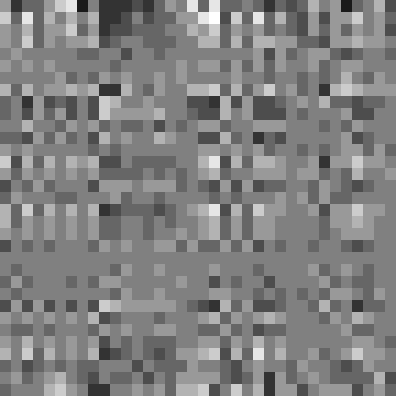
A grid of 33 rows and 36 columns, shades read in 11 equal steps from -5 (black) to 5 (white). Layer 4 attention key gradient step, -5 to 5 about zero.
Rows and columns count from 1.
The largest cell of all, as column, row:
20, 2
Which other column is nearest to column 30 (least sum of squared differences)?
11
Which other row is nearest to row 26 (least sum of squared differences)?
9
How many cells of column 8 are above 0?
3
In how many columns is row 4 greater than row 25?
16
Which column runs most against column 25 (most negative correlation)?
30
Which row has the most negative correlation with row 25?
17
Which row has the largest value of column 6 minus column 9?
33
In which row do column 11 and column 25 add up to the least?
1
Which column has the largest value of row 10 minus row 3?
10
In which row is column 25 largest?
8
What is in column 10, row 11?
-1
